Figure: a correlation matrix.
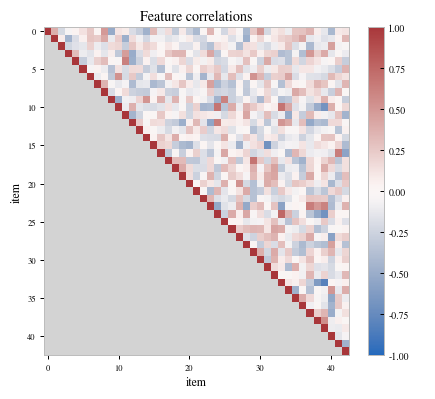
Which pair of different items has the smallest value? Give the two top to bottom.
33, 39
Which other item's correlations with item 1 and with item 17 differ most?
36
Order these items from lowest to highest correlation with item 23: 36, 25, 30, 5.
25, 36, 5, 30
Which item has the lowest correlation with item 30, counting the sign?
9
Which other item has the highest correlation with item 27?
20
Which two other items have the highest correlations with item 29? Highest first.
17, 6
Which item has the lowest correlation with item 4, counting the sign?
12
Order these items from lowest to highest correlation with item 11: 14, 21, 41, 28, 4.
14, 21, 41, 28, 4
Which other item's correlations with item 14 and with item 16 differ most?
41
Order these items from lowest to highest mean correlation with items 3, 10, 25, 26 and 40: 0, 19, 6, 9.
0, 9, 19, 6
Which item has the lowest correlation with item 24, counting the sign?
39
